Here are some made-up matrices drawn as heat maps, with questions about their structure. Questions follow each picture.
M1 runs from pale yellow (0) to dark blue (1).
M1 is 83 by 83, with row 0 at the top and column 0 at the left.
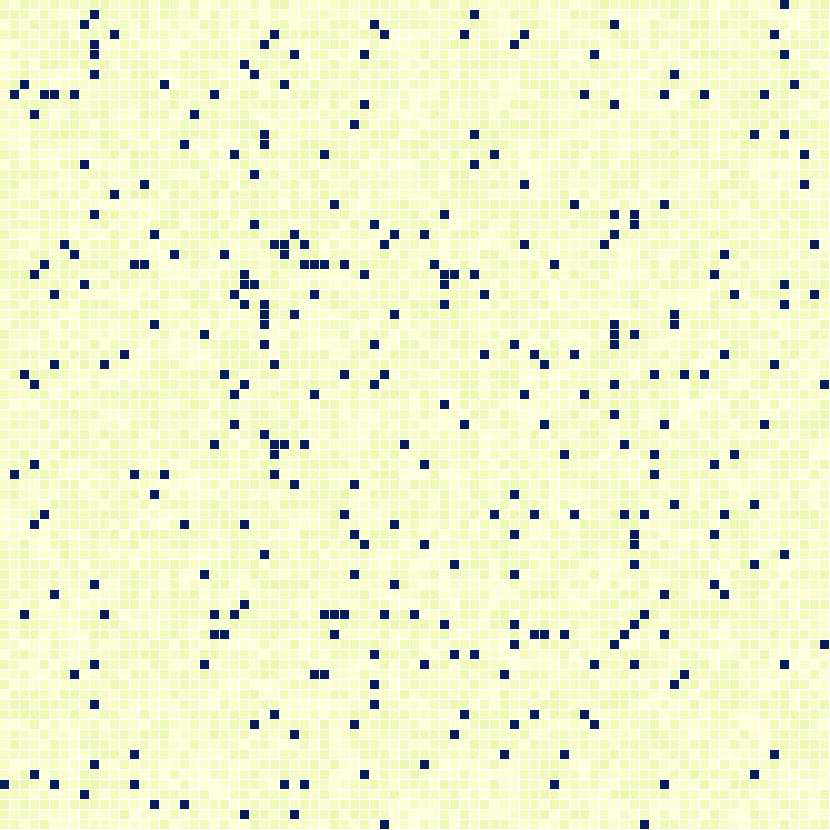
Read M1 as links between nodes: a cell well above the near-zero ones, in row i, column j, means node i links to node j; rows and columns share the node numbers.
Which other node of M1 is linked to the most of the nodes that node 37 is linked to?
node 61
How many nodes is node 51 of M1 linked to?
8
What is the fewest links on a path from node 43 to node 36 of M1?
5
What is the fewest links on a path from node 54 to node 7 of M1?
4
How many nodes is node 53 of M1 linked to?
4
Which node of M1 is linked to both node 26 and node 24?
node 30
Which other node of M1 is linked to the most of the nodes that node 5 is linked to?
node 66
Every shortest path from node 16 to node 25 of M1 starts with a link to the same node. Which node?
node 8
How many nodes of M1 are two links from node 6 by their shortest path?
7
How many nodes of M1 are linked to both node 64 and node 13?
0
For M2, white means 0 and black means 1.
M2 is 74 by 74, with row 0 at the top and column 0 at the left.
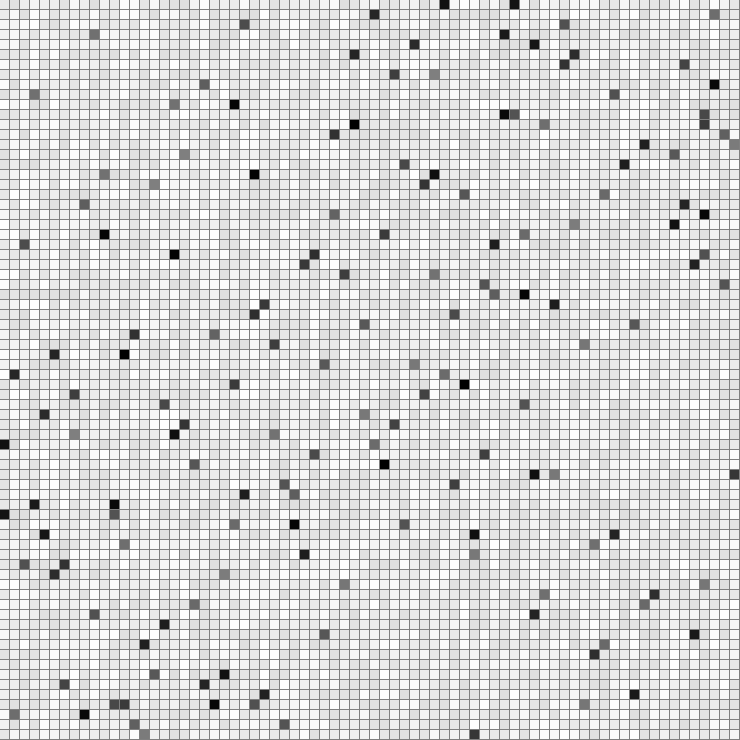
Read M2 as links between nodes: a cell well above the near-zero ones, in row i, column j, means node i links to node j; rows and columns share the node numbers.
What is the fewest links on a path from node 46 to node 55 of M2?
7
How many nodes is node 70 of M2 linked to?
5
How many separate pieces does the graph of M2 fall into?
2
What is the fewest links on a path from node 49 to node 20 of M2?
6
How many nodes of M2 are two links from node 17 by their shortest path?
5
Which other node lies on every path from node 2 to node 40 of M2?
node 52
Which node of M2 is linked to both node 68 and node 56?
node 6
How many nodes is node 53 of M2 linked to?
3
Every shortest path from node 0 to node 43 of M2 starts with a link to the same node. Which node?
node 51
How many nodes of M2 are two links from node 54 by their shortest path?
3
